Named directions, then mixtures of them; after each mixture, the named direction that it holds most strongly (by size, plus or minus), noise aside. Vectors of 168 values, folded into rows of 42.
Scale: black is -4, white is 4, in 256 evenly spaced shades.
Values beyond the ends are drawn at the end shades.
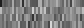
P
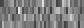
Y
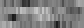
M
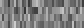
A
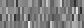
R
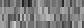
A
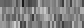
P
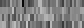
P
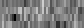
M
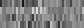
P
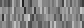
P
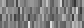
R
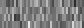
R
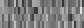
A
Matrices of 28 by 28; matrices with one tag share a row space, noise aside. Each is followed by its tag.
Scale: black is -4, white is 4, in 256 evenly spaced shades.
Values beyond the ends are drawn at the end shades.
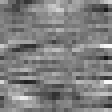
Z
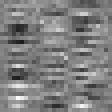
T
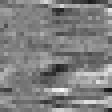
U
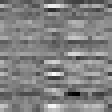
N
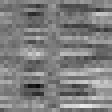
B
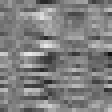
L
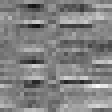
B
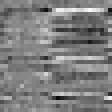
U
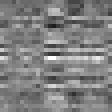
N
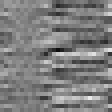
U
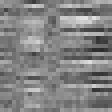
B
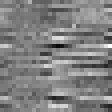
U
